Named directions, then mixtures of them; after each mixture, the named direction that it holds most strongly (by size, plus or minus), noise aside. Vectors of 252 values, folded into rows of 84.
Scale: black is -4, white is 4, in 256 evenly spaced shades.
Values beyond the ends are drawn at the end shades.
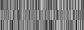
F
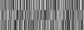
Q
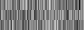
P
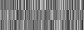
Q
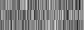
P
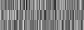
Q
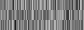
Q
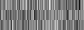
P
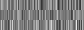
F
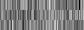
P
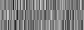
Q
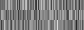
P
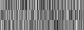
P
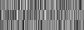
Q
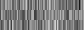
P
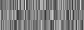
Q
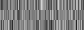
F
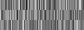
P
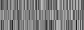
F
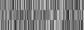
Q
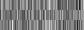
P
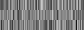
F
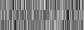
Q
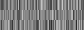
F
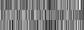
P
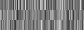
Q
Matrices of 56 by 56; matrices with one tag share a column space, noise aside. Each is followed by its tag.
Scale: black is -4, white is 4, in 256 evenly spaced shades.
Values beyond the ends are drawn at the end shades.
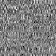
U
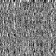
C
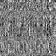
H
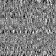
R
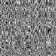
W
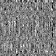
H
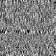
R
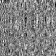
C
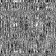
H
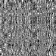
C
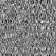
U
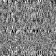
R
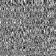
W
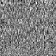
W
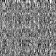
C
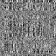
H
